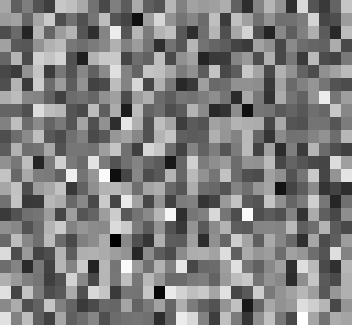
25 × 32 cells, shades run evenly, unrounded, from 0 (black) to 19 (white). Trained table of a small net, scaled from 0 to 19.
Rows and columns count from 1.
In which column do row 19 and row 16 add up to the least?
11
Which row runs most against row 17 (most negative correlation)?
25
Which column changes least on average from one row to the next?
27
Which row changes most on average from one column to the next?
21
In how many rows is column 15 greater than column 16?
17
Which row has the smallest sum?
9
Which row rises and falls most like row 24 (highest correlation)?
16
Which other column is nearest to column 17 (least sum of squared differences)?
28
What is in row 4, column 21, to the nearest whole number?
7
